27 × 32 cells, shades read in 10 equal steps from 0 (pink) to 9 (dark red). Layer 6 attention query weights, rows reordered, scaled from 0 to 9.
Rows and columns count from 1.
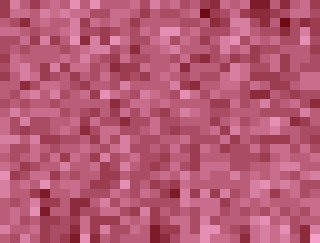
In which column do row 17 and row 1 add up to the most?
27
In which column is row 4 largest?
29
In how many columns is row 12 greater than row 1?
14
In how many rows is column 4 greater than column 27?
11
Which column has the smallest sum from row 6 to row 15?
24
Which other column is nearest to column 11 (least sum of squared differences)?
4
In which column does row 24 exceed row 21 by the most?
5
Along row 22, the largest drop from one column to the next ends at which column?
19
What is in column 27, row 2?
7
